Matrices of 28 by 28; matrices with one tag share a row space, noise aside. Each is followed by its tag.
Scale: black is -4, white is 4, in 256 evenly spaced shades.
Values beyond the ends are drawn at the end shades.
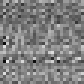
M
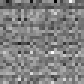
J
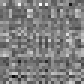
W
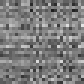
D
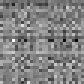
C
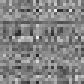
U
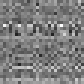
U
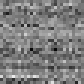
J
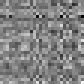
D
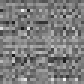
C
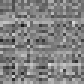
C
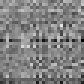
D
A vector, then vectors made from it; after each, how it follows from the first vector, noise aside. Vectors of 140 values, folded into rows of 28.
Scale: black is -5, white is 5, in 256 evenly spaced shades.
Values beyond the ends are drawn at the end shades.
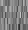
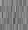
wrapped around, shrunk.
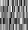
wrapped around, scaled up.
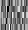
wrapped around, scaled up.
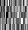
wrapped around, scaled up.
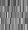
reversed.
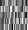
wrapped around, negated, scaled up.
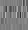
negated, partly zeroed.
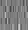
negated, partly zeroed.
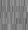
wrapped around, shrunk.
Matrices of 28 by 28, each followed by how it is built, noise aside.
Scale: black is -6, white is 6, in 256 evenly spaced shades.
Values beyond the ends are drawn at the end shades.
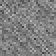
Toeplitz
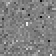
sparse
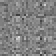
low rank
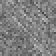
Toeplitz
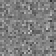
repeating rows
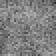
smooth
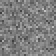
repeating rows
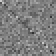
diagonal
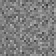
repeating rows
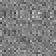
low rank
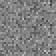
repeating rows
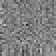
low rank
